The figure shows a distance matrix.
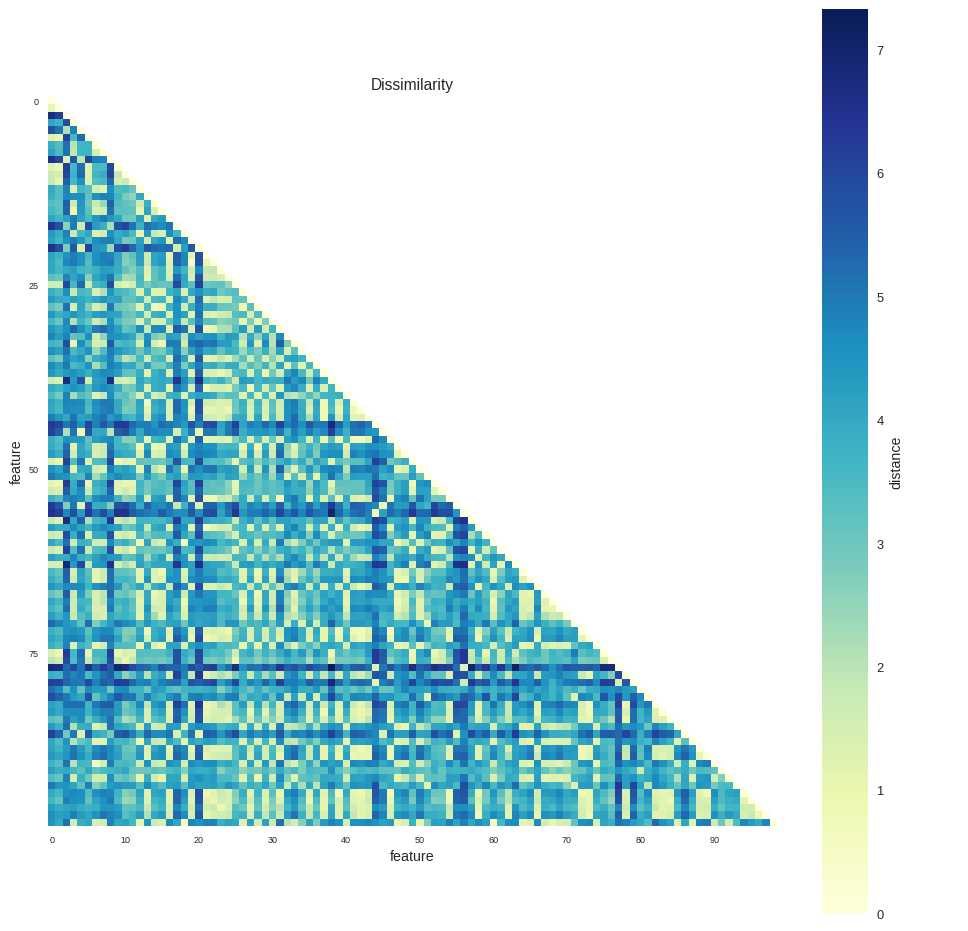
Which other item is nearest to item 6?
90
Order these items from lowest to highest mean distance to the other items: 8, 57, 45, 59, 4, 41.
41, 59, 57, 4, 45, 8
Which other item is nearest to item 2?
8
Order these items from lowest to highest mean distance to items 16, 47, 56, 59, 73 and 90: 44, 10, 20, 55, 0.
10, 0, 44, 55, 20
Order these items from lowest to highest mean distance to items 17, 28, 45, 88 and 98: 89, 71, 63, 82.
71, 89, 82, 63
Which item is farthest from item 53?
77
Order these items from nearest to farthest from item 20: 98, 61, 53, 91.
91, 98, 53, 61
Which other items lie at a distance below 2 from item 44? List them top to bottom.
56, 77, 79
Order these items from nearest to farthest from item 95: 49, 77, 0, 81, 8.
49, 0, 81, 8, 77
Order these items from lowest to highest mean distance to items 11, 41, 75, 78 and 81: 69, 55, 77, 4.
69, 4, 55, 77
